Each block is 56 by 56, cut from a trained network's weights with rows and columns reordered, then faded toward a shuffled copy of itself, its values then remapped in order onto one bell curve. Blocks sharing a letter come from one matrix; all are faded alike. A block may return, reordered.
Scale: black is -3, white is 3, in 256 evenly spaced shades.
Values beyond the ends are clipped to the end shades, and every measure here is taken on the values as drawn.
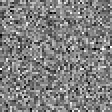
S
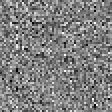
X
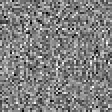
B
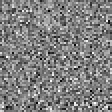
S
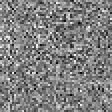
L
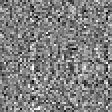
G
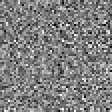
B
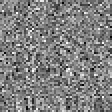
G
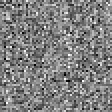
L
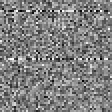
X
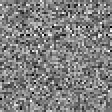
S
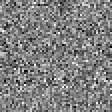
S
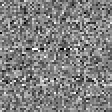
S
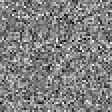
S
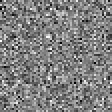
G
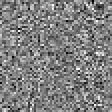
G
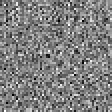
L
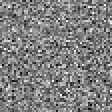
L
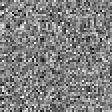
L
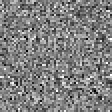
S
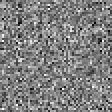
L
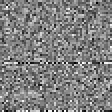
X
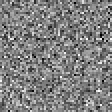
S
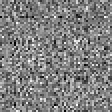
B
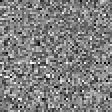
S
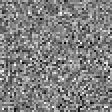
S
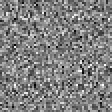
B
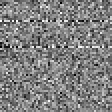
X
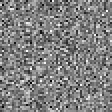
L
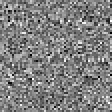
B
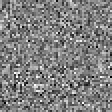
S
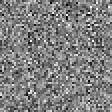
X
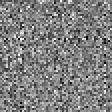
X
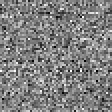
S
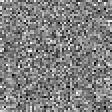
L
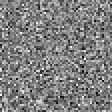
B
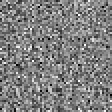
L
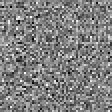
B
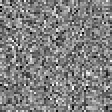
G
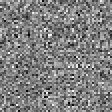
G
